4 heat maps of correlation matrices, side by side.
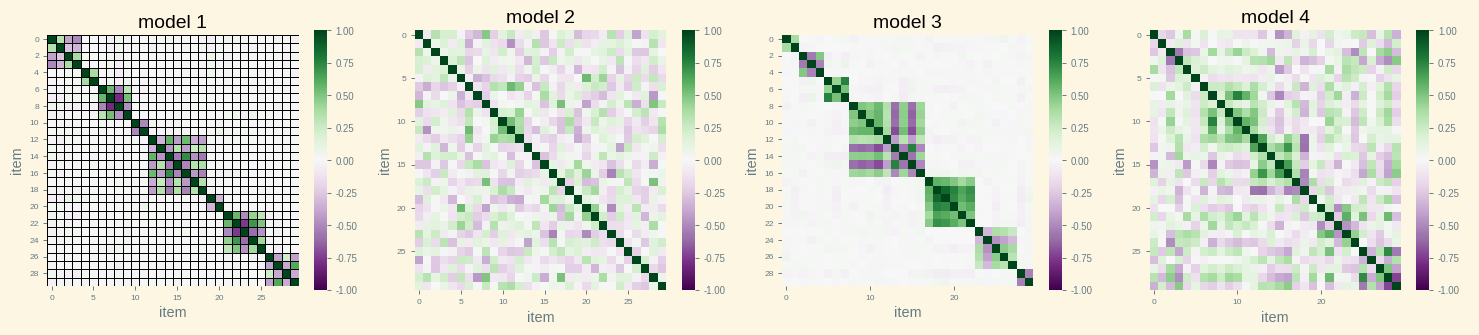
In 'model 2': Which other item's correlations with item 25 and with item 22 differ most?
5
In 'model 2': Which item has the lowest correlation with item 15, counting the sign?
28
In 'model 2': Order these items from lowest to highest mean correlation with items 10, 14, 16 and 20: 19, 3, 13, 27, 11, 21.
13, 27, 19, 11, 3, 21
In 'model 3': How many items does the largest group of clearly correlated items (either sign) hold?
9
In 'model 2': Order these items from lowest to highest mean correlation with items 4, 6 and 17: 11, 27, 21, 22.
21, 27, 11, 22
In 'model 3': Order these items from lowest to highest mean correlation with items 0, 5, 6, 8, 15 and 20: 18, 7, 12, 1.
12, 1, 18, 7
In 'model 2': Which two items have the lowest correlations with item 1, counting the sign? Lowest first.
11, 6
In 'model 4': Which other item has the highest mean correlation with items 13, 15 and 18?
16
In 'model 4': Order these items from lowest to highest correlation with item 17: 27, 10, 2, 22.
10, 22, 2, 27
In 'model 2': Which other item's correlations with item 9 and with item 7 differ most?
22
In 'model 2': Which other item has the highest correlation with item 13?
25
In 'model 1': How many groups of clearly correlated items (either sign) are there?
8
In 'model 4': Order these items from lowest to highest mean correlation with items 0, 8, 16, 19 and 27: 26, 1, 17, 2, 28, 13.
1, 26, 2, 13, 28, 17
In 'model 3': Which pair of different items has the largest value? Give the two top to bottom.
18, 19
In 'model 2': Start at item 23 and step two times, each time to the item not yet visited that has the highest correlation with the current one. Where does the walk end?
8
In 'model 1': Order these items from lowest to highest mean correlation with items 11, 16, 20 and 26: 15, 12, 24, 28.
15, 24, 28, 12
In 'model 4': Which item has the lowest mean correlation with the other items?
18
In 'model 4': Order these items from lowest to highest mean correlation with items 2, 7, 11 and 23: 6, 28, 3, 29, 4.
29, 3, 4, 6, 28
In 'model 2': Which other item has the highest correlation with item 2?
0
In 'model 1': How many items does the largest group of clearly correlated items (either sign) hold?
7
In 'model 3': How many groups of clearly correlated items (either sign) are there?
7
